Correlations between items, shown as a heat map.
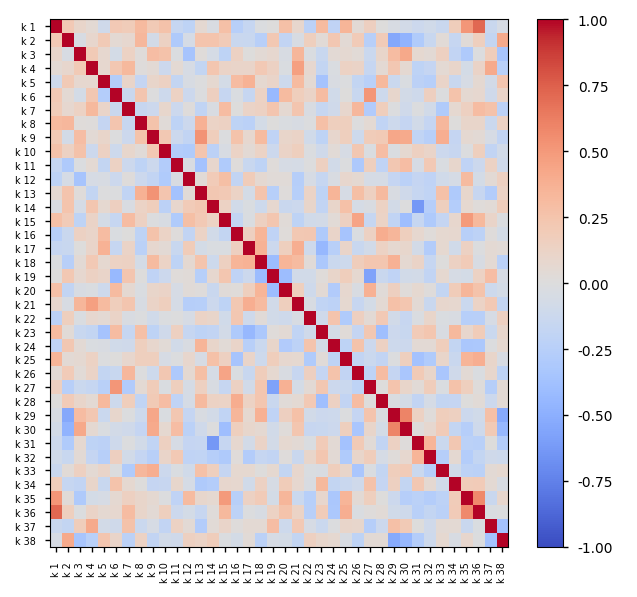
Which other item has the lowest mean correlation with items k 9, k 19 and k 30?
k 38
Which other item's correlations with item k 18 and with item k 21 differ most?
k 13
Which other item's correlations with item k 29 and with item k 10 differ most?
k 2
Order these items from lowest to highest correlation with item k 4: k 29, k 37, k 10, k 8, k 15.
k 10, k 8, k 15, k 29, k 37
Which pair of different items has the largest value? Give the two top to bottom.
k 1, k 36
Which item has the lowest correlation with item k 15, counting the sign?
k 30
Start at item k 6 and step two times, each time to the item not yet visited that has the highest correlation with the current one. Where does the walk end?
k 20
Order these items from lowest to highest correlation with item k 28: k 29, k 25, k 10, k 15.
k 25, k 29, k 15, k 10
